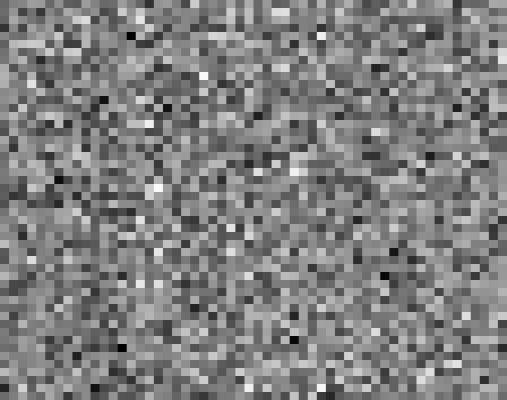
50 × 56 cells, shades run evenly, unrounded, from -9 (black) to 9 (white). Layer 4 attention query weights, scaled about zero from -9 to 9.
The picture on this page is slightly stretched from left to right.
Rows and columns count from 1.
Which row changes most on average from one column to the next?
32
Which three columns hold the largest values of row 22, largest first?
33, 29, 34
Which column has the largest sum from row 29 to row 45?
16
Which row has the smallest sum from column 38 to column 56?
15
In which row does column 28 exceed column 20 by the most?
49
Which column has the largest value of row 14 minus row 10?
3
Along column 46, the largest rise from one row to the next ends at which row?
40
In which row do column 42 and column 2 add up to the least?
9
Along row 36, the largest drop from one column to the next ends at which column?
17
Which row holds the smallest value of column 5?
8
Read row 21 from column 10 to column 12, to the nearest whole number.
4 2 1
